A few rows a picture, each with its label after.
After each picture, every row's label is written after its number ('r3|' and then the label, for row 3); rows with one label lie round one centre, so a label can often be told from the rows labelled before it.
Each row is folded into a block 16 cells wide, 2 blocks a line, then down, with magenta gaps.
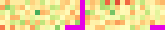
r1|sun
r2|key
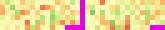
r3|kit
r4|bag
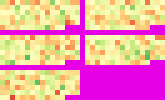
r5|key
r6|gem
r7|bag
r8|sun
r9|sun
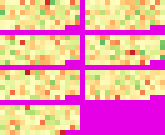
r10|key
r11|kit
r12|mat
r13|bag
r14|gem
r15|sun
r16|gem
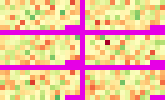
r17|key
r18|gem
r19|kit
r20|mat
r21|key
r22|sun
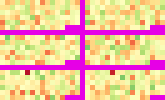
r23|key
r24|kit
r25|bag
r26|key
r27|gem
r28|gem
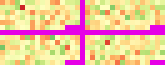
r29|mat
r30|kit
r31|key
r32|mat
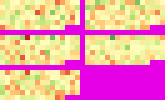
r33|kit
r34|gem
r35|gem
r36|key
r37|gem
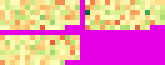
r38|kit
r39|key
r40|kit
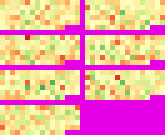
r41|gem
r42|sun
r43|gem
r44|bag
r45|kit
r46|sun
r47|key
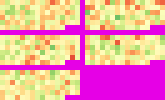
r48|bag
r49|key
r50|kit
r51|bag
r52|key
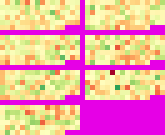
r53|gem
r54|mat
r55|kit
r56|mat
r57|kit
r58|gem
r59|bag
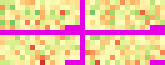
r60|sun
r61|bag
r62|mat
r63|sun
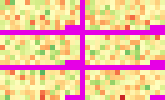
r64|gem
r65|bag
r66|kit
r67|kit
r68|mat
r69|bag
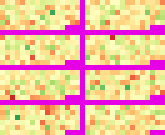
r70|kit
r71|key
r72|bag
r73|gem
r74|sun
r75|kit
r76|bag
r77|mat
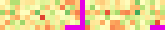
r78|sun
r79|kit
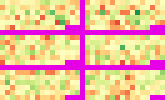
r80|sun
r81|kit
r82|key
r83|sun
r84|bag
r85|mat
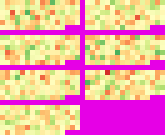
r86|key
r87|mat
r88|bag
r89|key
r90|key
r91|key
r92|kit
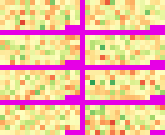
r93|key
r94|key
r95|sun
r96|bag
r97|kit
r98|bag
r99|key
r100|sun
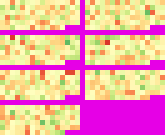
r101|mat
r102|key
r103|mat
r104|mat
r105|key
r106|gem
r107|kit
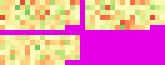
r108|key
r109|mat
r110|sun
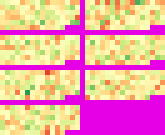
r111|sun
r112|key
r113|kit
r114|sun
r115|bag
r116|kit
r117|gem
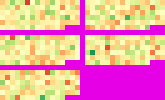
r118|gem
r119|kit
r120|mat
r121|kit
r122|key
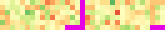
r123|bag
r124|key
